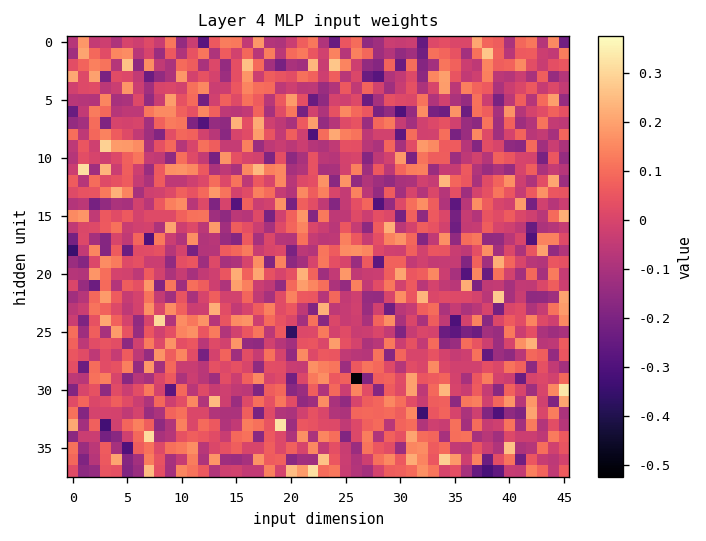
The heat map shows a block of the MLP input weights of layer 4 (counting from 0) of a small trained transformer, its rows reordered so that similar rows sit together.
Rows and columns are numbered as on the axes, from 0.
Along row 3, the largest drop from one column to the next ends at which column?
3
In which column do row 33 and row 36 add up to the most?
19
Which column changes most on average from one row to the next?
17
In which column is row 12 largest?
34
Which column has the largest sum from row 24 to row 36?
31
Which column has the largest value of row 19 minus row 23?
39
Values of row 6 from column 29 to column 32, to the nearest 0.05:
-0.15 -0.3 -0.15 0.15
